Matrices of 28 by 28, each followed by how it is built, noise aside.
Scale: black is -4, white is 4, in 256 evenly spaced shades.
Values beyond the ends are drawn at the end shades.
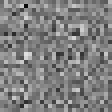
low rank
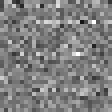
uneven rows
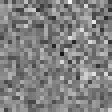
upper triangular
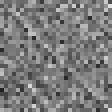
Toeplitz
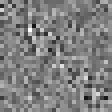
banded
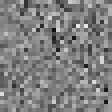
upper triangular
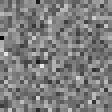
noise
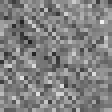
Toeplitz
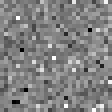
sparse
